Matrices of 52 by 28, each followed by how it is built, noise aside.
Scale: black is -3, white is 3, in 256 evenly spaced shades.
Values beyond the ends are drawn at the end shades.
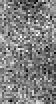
smooth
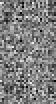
blocks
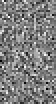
repeating columns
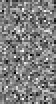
repeating rows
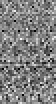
repeating columns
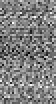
repeating columns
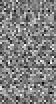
repeating columns
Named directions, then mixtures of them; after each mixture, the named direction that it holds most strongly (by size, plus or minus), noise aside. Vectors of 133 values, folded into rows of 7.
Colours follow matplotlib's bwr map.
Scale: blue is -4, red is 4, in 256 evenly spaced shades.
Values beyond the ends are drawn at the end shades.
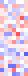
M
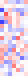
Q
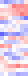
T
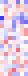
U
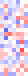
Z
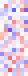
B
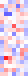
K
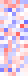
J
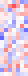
J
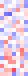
K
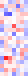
K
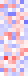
K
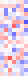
B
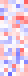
U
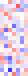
B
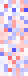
B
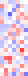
K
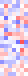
Z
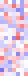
Q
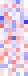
U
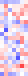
Z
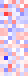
K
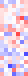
M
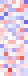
B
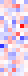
J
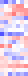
T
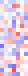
M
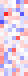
Q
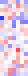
U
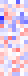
U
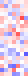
M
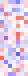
Z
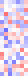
Z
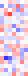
K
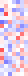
Q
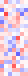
Q
